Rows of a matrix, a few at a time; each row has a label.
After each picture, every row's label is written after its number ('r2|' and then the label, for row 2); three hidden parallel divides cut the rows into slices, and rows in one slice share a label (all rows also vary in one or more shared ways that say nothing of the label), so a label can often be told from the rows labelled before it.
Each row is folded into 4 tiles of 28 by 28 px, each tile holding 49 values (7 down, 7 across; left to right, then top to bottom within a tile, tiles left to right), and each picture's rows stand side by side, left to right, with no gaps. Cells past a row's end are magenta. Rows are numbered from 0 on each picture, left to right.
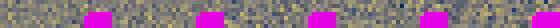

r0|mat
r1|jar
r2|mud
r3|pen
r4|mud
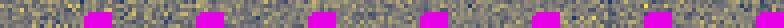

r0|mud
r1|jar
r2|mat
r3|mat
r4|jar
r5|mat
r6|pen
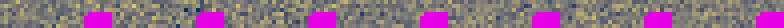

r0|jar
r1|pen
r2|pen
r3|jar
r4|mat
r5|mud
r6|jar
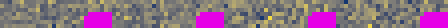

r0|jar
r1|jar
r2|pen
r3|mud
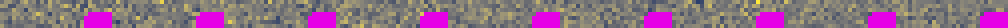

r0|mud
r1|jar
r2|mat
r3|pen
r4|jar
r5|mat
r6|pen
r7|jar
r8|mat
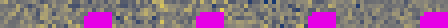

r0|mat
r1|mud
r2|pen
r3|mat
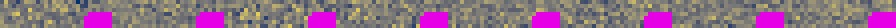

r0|mud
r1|jar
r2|mud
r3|mud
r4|jar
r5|pen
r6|jar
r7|jar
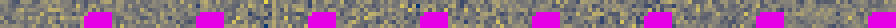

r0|mud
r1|jar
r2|mud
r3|mud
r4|mud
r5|mud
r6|pen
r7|jar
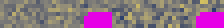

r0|jar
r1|mud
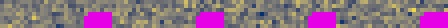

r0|jar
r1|pen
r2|pen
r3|mud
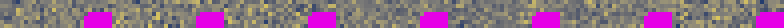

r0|mud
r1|pen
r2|pen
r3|jar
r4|mat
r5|jar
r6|pen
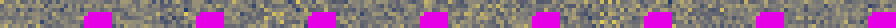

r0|mat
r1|mat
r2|pen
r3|jar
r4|jar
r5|jar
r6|mat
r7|jar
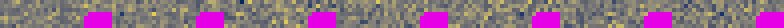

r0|mat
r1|jar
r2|mud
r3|jar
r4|mud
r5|mat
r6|mud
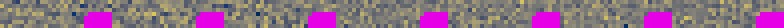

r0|mud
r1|mud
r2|pen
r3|mat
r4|mat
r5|mat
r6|jar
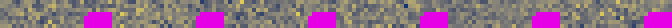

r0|mud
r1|mat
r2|pen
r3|mat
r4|jar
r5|jar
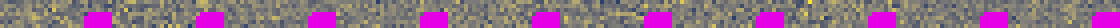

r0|jar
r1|jar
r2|jar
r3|mat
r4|mat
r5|pen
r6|pen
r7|mud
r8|mat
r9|jar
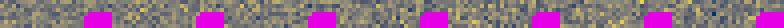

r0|jar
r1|mud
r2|jar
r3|pen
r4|pen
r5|mud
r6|pen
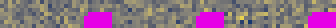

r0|pen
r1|jar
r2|mud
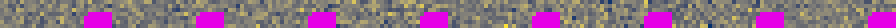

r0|mud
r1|mat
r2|mud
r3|pen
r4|jar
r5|pen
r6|mud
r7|mud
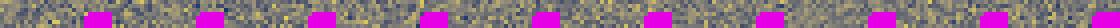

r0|pen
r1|mud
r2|mud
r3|pen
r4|pen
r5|mud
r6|mud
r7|jar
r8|mud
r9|pen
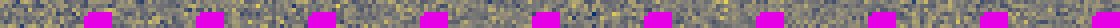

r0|mud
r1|pen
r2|pen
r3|jar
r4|mat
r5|pen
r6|jar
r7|mat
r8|mud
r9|jar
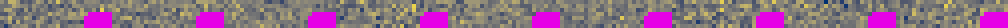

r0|pen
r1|mat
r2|mat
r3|mud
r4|jar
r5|jar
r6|mud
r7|mat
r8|mud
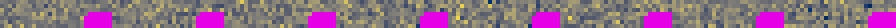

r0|jar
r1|mud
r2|mat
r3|pen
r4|pen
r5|pen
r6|mat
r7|mud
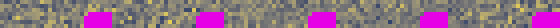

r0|mud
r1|pen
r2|jar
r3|jar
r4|mud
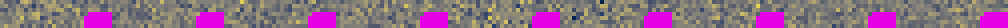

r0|mud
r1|mat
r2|mat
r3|jar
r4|pen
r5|pen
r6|pen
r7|jar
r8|jar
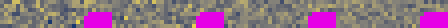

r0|pen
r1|mud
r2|mat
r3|mat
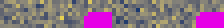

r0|mud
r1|mud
